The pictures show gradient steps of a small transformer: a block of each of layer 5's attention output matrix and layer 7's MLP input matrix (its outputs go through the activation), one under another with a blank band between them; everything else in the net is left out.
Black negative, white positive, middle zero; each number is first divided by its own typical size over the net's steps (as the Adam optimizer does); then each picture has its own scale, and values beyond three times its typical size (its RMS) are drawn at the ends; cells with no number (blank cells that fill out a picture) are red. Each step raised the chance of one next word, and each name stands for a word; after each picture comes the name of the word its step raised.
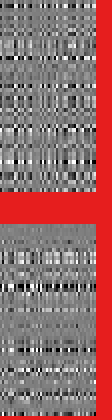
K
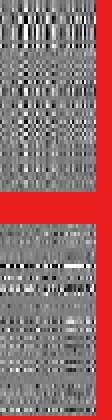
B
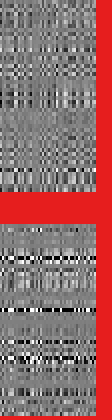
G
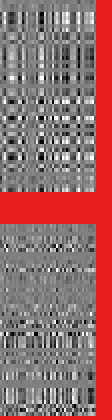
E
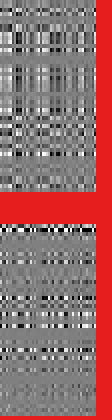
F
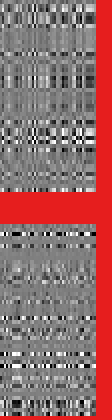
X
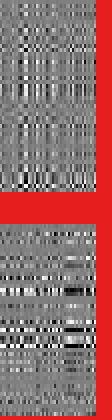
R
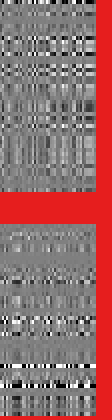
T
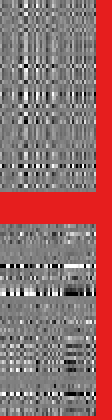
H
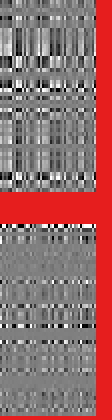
K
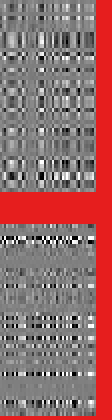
K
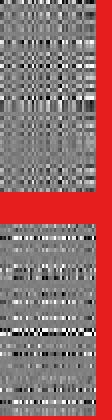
T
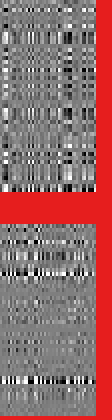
F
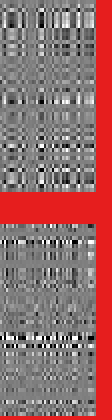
G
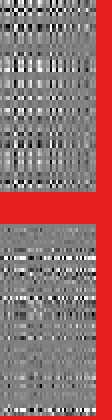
F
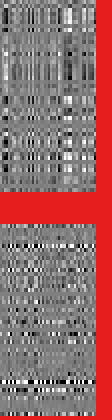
E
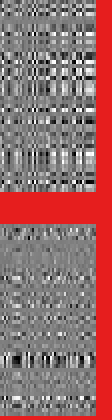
F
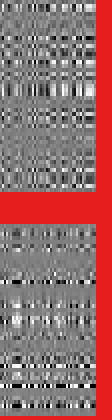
R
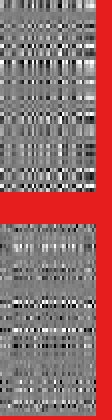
R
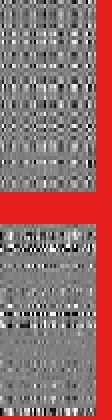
T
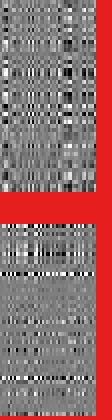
H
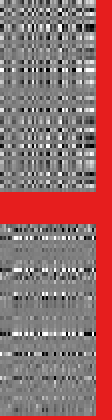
F
